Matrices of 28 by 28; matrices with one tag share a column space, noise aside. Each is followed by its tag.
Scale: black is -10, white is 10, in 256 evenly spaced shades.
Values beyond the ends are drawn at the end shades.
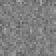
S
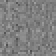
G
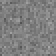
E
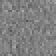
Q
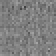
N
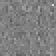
N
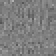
E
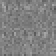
N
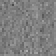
G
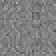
G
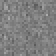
N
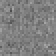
E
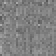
S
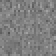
Q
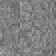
G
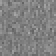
Q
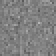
S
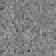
G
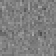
N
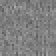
N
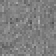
E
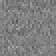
Q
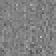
G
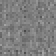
G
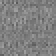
E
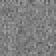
S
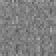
S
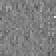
N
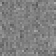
G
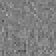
G
